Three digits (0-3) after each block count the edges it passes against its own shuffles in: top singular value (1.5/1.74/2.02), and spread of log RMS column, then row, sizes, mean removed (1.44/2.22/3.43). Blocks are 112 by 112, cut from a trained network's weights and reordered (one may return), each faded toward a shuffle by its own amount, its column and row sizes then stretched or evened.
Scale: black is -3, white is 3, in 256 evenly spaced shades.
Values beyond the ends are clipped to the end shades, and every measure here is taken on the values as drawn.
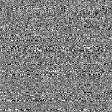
3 0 3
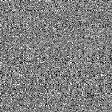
2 0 2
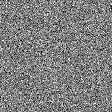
1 0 0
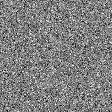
0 0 0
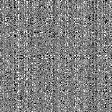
3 2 2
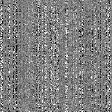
3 3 1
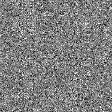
1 1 1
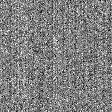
2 0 0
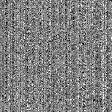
3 2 0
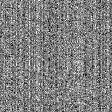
3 1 0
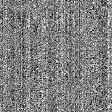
3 1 1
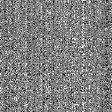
2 2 2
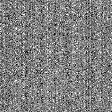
2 1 1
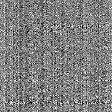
3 1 2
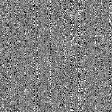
1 3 0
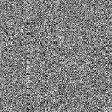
2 2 0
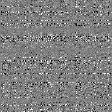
0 2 3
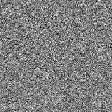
2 0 0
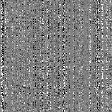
3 3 2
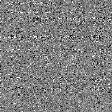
1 2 2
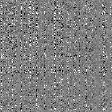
0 3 2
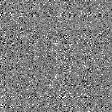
1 2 2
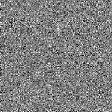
2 1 2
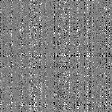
2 3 2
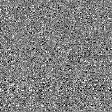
1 1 2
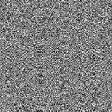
3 1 1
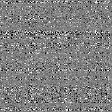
1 2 3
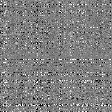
1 2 3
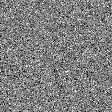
0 0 0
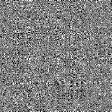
2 2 2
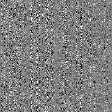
0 3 0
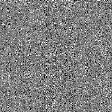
0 2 1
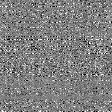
0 0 3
